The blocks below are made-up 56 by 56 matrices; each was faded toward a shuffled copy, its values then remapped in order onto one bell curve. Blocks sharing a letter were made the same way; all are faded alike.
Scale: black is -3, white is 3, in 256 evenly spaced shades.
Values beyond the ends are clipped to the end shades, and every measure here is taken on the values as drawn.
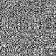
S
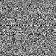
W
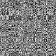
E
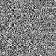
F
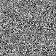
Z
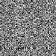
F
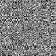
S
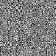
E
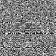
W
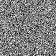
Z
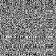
S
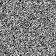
Z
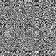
S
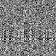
W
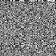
S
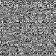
W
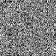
F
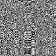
E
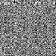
S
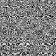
W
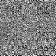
S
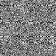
W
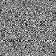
W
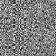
E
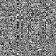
E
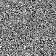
Z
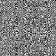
E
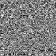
W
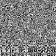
W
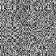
E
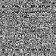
W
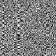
E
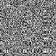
S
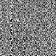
E
